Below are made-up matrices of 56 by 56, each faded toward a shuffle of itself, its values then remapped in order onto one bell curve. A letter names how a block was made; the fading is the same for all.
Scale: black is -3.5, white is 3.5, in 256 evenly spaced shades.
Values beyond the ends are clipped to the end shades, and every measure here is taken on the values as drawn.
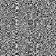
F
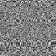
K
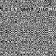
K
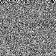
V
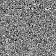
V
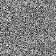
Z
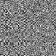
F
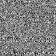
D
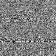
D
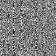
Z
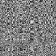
F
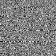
D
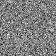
V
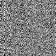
Z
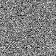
V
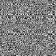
K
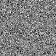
V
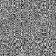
F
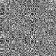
F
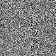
Z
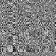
F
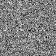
V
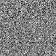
V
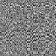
K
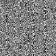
Z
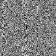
Z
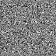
D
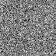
V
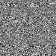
D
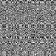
K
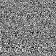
D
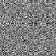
K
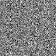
Z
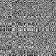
K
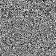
V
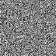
Z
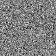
V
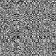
K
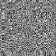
F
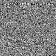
V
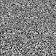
D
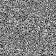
V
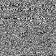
D
